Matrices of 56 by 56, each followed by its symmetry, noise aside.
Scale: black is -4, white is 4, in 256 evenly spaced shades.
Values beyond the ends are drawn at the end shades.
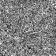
symmetric across the other diagonal.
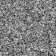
antisymmetric.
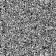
mirrored top to bottom.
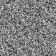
antisymmetric.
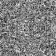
mirrored top to bottom.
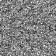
mirrored top to bottom.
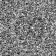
mirrored top to bottom.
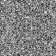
mirrored top to bottom.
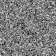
symmetric across the other diagonal.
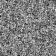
same after a half turn.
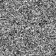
same after a half turn.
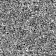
same after a half turn.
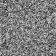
same after a half turn.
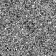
symmetric across the other diagonal.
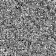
symmetric across the other diagonal.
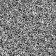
symmetric across the other diagonal.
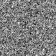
same after a half turn.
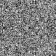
mirrored top to bottom.
